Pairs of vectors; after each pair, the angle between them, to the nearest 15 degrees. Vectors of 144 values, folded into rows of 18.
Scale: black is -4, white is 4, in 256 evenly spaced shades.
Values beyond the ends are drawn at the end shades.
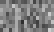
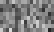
165 degrees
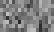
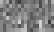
135 degrees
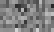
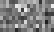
165 degrees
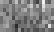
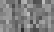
60 degrees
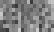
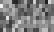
90 degrees
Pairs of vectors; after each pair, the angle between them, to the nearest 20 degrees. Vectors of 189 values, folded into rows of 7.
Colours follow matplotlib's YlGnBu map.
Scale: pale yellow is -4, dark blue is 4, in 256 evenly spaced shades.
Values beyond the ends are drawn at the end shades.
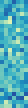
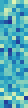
160 degrees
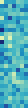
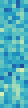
100 degrees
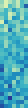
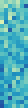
20 degrees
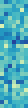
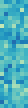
20 degrees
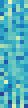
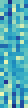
160 degrees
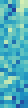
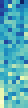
120 degrees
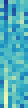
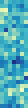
100 degrees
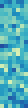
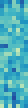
40 degrees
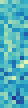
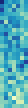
140 degrees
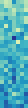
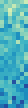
60 degrees
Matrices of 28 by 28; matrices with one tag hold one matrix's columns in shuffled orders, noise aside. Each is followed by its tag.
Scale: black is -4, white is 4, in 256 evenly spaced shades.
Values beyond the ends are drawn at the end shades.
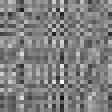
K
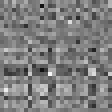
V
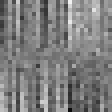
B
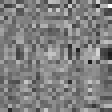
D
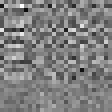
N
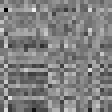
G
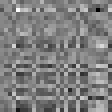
G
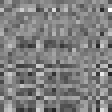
G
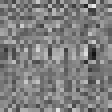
D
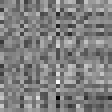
K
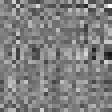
D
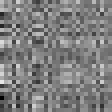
K
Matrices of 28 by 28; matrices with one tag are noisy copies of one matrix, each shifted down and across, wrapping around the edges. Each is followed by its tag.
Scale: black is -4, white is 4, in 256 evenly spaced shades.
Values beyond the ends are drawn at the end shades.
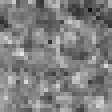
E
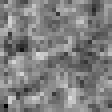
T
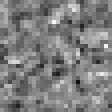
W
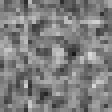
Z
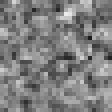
W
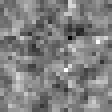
T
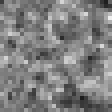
E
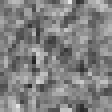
Z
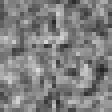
Z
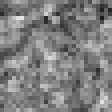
T
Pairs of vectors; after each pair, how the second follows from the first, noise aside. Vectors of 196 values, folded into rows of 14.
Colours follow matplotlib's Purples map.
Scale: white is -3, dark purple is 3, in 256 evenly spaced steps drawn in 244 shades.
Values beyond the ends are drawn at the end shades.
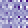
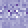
wrapped around, partly zeroed.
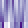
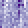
reversed, negated, partly zeroed.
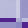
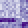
copied.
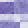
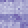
negated, shrunk.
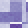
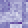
negated, shrunk.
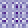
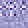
reversed, negated, partly zeroed.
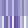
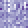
wrapped around, partly zeroed.
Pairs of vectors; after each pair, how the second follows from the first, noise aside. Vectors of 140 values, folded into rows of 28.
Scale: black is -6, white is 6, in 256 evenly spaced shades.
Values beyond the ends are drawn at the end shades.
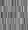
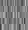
wrapped around, negated.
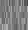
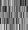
reversed, negated, scaled up.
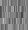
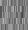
copied.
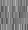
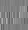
negated, partly zeroed.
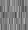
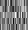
negated, scaled up.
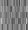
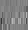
negated, partly zeroed.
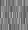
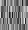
negated, scaled up.
